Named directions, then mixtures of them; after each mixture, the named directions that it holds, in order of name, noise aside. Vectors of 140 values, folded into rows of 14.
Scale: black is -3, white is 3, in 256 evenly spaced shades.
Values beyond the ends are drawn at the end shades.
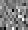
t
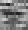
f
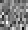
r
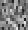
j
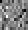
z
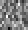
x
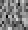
x.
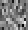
j.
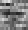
f.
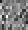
r, x, z.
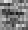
f.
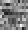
f, r.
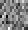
r, x.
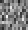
j, r, z.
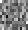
j, r, z.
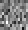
r.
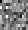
f, r, z.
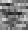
f.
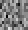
x.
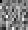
r, t, z.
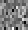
j, t.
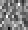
x.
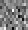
t.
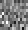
r.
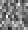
x.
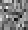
f, z.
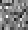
f, z.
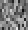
j.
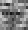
f.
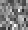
j, t, x.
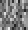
x, z.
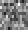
f, x.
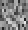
j.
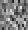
j.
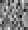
x, z.
